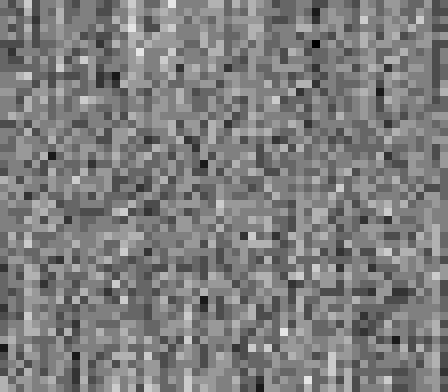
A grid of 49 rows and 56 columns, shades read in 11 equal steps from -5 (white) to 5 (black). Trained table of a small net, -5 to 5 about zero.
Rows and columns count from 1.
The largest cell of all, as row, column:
6, 40
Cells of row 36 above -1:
39
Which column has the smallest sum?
4
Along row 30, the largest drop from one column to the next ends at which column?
32
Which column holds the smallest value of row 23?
10
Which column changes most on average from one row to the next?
49
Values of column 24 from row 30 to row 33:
0 -1 0 0
